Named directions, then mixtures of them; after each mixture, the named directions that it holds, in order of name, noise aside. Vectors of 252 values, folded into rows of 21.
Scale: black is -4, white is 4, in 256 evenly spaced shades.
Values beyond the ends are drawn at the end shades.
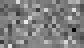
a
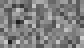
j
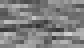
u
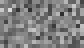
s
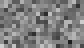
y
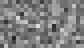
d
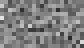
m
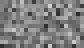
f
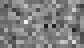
a, d, f.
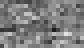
d, u.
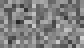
j.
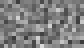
d, m, y.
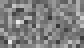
j.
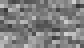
m, u, y.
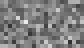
a, d, y.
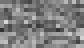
j, u.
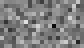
a, d, s.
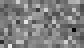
a.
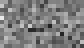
m.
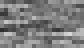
u.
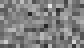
f, m, s.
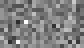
a, d, j.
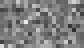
a, y.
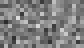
d.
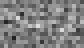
d, u.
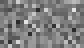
a, j.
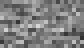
a, m, u.
